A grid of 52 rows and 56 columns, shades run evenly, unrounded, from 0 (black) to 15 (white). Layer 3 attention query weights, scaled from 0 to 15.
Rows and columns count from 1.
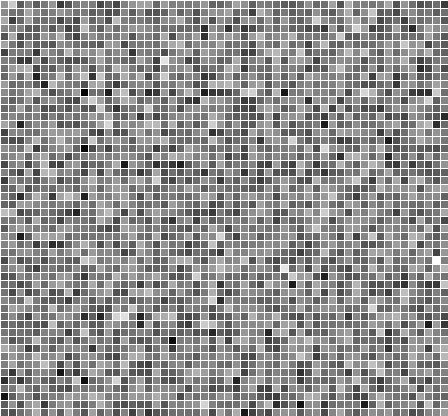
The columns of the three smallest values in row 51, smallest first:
38, 46, 35
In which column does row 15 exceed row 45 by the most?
14
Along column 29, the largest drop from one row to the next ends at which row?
12
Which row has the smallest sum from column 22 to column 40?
4
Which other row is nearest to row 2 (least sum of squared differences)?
26
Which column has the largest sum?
52
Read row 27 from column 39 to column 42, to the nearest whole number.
10 8 12 9
